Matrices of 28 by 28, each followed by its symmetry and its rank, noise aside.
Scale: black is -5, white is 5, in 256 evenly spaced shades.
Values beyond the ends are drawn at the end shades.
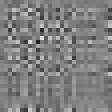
antisymmetric, rank two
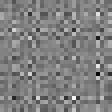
antisymmetric, rank two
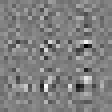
antisymmetric, rank two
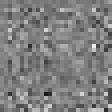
antisymmetric, rank four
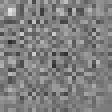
symmetric, rank three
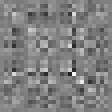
symmetric, rank two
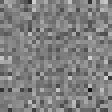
no symmetry, rank four
